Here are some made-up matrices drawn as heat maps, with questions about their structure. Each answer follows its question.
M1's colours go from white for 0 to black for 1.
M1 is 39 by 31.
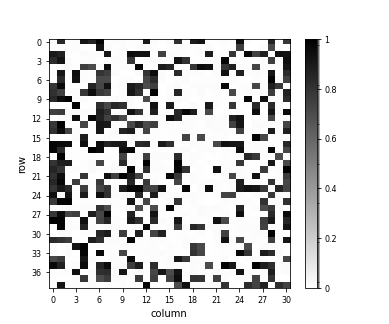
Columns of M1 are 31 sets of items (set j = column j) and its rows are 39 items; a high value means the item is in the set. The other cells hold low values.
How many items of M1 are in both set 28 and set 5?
7
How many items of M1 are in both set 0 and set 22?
7
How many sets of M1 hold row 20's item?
9
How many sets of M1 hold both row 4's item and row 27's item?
3
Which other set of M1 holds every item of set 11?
7
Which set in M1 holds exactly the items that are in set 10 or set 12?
1
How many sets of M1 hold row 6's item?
8
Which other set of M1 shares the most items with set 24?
6
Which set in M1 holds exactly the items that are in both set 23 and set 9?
8
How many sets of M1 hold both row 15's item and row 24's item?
1
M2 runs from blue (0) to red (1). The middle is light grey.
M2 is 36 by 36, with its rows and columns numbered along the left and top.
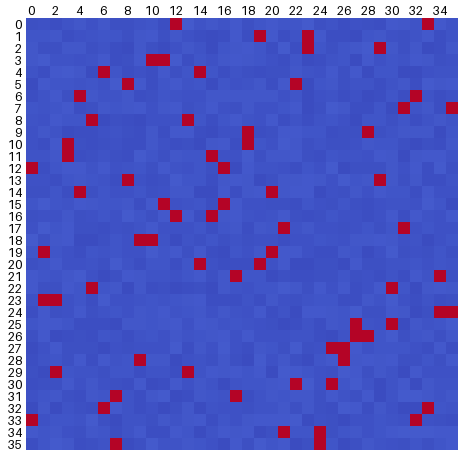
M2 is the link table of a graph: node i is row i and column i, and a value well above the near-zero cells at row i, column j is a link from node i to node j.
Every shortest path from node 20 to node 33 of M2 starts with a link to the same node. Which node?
node 14
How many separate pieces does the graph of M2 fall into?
2
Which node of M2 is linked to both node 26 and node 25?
node 27
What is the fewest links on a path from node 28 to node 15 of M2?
6
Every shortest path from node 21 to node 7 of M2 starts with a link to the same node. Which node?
node 17
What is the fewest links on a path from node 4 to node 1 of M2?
4
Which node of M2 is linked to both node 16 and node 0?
node 12
